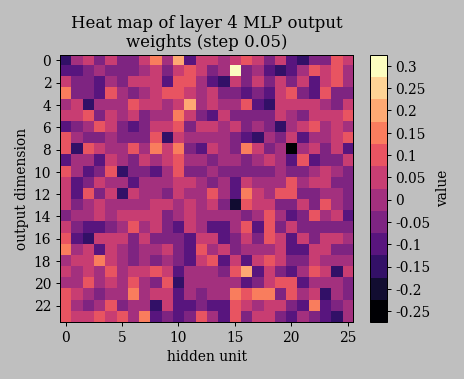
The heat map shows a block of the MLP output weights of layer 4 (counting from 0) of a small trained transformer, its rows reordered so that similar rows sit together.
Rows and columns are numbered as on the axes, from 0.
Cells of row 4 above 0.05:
3
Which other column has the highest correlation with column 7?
5
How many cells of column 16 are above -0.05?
12
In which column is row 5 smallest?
13
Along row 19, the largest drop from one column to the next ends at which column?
17
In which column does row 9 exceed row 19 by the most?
10
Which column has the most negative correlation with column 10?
18
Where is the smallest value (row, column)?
8, 20
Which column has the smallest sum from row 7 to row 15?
15
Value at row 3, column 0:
0.15
